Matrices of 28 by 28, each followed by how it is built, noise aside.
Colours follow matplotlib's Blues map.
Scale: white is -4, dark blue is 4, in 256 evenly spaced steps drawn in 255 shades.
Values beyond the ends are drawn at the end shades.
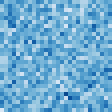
Hankel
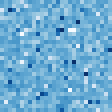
sparse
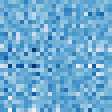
low rank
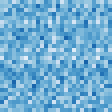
repeating columns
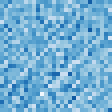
Hankel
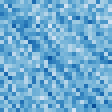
Toeplitz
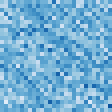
Toeplitz
